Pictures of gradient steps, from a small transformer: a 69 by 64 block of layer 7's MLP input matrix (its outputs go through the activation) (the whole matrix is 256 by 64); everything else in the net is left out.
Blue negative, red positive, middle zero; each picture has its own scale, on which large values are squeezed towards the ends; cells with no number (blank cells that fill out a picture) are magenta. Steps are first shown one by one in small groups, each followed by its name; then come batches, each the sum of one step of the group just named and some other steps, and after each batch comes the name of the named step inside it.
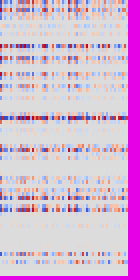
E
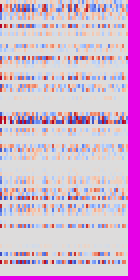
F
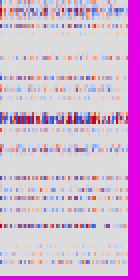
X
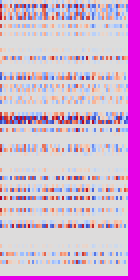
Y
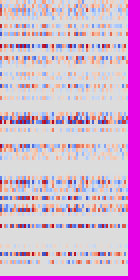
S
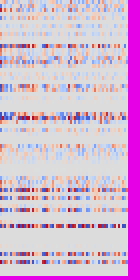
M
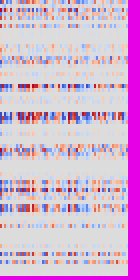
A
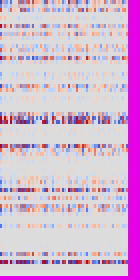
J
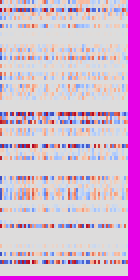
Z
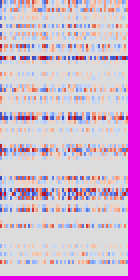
E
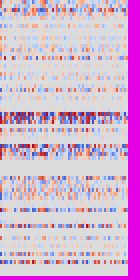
Z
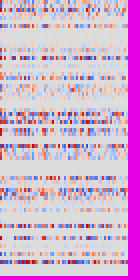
Z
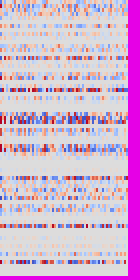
F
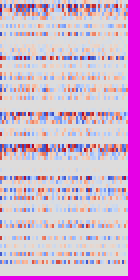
Z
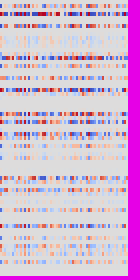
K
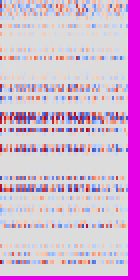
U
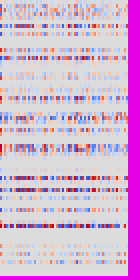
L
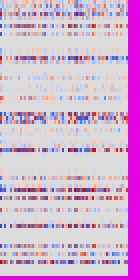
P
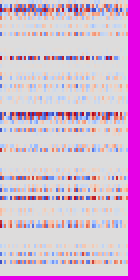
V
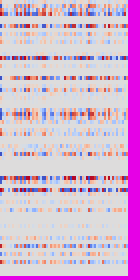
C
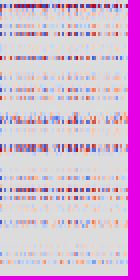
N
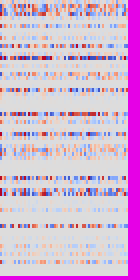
K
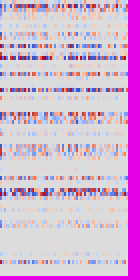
N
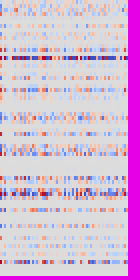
P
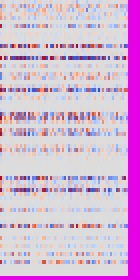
U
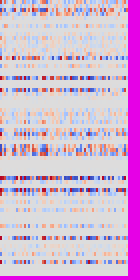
K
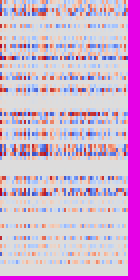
K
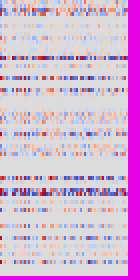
K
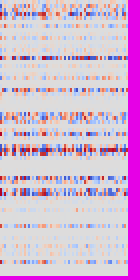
K
